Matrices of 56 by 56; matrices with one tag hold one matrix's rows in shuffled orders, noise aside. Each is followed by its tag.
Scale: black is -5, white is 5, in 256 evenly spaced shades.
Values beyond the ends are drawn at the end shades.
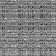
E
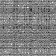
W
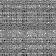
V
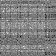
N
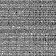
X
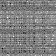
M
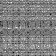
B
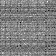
N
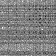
X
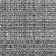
M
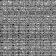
B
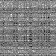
W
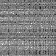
X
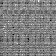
B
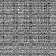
W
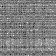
M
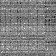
N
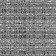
M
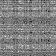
W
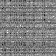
M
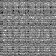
B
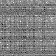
M
